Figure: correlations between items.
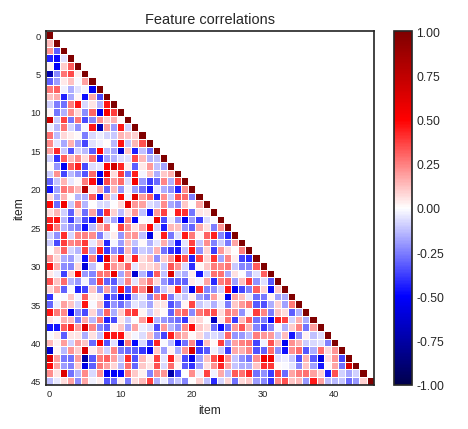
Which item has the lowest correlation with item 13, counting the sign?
41
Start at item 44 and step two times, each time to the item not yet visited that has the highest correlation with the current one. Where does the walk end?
22
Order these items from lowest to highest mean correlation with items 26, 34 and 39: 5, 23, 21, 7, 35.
7, 21, 35, 5, 23
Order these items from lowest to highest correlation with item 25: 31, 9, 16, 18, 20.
16, 20, 31, 9, 18
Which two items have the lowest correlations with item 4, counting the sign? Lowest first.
1, 33
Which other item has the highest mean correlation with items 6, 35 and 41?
5
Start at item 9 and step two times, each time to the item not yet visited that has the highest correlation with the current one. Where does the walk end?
31
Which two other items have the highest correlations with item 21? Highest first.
12, 10
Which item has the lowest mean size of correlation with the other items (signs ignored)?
13
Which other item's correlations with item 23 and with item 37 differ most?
14
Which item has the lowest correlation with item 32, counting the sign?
23
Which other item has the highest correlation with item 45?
37
